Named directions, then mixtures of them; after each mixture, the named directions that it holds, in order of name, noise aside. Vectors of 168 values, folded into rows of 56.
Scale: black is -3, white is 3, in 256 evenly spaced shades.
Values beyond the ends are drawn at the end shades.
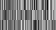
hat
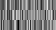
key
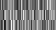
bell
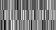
bell.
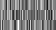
key.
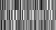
bell, key.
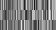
hat.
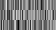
key.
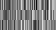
hat.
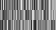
bell, hat.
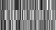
bell, key.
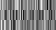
bell, key.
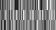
bell, key.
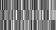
bell, hat.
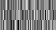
bell, key.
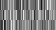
bell.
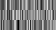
key.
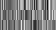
hat.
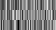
key.
